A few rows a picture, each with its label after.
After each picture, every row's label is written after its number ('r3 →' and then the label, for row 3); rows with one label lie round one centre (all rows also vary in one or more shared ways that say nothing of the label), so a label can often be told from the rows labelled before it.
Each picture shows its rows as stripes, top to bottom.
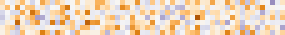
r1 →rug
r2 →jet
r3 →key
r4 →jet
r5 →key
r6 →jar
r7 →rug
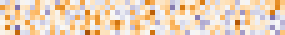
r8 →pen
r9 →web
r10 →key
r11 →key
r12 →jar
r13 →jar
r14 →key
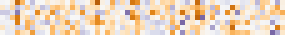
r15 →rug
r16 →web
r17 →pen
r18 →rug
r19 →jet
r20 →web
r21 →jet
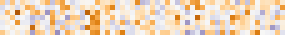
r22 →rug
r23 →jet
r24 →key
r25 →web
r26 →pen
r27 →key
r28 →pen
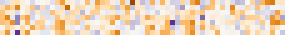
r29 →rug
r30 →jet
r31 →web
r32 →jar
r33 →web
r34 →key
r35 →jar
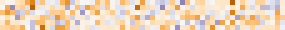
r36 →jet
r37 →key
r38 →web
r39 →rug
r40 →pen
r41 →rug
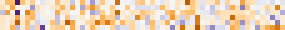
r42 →jar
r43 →web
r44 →jar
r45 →jet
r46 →jet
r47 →web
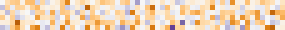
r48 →jet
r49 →key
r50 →pen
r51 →pen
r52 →jet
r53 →key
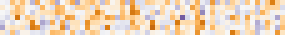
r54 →pen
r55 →rug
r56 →rug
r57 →jet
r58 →key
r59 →key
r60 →web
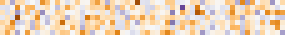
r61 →rug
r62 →jet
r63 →web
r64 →key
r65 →web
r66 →web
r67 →jar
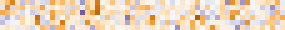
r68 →web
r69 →key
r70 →web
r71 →pen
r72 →key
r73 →rug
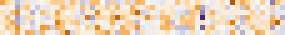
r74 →web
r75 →jar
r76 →rug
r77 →jar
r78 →web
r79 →rug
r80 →jet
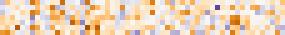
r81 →key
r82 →pen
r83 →key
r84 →web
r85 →web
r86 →key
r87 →web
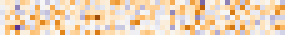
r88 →jar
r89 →pen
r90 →web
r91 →key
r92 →rug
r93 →web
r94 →key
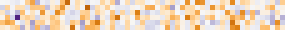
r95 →jet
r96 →key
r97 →rug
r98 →jar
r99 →web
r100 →web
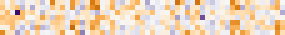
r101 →web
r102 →web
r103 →jar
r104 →rug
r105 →web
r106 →web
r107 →web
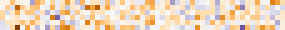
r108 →pen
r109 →key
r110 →jet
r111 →pen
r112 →key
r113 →jet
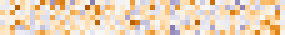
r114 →rug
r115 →key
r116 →web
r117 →pen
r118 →rug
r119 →web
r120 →pen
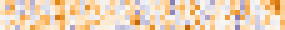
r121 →web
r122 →web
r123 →web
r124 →rug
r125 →rug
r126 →key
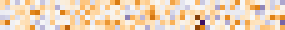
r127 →jar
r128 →pen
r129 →key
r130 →pen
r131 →jar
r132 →jet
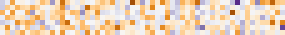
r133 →rug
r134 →key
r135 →web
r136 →key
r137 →jet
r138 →jar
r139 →key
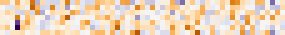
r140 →jet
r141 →key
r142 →web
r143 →jet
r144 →jar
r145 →jar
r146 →rug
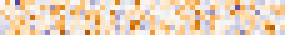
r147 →jar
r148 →rug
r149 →web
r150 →key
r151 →rug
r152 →rug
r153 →key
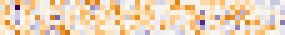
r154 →key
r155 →jar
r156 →jar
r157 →pen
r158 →jar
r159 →rug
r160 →jet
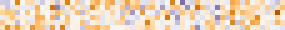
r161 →jet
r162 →pen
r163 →web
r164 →pen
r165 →pen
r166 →key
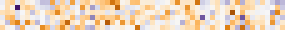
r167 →jar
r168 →jar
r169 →web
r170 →jar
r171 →jet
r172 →rug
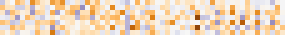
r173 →key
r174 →web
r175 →pen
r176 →jar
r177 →pen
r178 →rug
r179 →pen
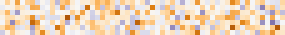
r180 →jet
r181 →key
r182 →jar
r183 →jet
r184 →key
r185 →web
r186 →rug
